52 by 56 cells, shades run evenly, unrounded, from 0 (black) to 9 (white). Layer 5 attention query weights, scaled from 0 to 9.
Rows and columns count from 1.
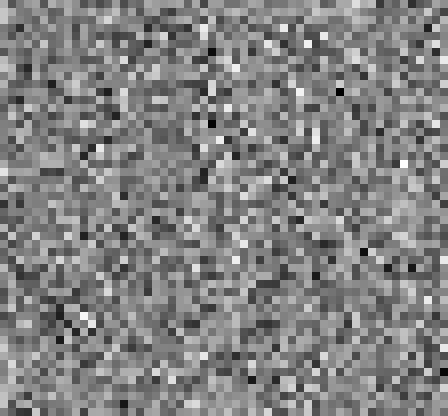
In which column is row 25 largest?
31
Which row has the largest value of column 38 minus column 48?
17
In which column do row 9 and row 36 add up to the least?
4
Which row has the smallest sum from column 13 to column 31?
12
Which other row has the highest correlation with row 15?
27
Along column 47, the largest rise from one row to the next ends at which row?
32
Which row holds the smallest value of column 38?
28
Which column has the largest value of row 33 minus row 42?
10
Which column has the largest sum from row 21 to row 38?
51
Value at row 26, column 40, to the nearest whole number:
5
